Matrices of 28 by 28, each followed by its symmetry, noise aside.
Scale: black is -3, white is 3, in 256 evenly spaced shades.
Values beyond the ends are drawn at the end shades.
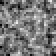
symmetric across the other diagonal.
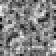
same after a half turn.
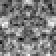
mirrored left to right.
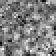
symmetric.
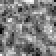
antisymmetric.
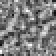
same after a half turn.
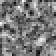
symmetric.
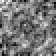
symmetric.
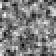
antisymmetric.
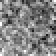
symmetric across the other diagonal.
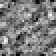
same after a half turn.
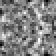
mirrored top to bottom.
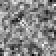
symmetric.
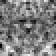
mirrored left to right.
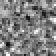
no symmetry.
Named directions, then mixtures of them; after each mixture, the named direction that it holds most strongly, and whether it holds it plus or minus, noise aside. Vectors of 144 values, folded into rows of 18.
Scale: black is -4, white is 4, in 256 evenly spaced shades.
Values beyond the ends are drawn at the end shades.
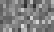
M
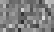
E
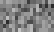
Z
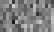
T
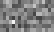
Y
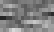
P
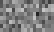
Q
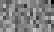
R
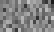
R, plus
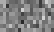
E, plus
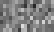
M, plus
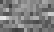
P, minus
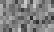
M, minus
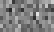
Q, minus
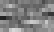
P, plus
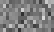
E, plus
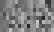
E, minus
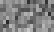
Z, plus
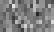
T, plus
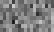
T, plus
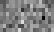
E, minus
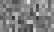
Z, minus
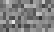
Y, plus
